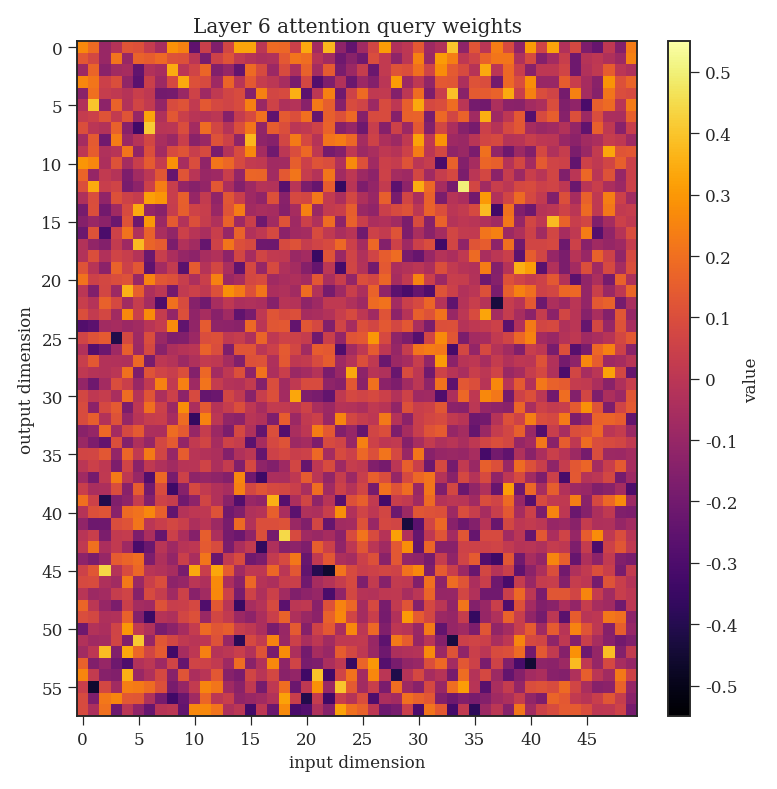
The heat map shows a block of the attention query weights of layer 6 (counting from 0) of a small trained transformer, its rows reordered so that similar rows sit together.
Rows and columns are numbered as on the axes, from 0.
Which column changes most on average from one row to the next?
36
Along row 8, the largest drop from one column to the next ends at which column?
16
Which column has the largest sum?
4
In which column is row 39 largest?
17
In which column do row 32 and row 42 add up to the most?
18
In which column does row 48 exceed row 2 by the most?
23
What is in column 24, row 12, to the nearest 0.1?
0
